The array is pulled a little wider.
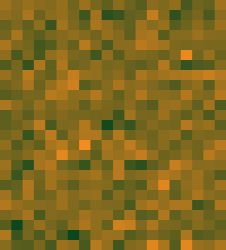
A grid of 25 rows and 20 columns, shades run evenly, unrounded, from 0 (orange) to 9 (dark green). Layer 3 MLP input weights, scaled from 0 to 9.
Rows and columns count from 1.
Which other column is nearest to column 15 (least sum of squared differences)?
9
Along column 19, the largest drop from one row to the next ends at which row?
8
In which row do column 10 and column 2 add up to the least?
4
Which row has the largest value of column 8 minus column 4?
17
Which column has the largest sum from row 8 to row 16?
2
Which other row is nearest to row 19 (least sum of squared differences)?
22
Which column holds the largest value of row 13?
10
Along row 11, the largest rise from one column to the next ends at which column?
20
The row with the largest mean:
24
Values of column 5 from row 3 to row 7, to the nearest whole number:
7 5 6 4 6
